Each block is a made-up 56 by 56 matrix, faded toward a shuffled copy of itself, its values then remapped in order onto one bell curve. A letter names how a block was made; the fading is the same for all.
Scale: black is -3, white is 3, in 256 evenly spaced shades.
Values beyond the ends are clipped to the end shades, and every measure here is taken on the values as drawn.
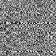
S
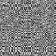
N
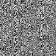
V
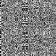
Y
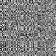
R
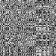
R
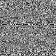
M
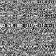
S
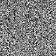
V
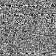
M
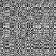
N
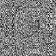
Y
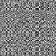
N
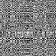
N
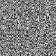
Y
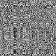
S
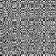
N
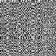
R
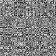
S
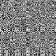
S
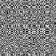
N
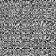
S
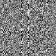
Y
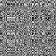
N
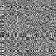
R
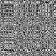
R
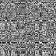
S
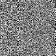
Y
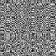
R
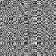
N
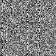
V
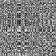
R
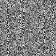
V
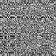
S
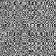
N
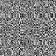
R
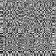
N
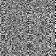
Y
